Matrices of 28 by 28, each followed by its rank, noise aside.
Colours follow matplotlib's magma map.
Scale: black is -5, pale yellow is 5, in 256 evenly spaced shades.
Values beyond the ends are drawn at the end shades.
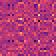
three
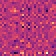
three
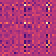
one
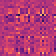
two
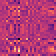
two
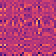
three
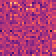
four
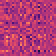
three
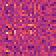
four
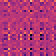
one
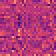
four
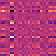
one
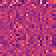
four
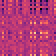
one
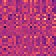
two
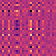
one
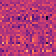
three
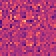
four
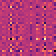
two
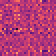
four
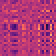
one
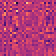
two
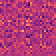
four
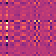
one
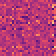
three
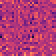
four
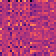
two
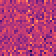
four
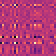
one
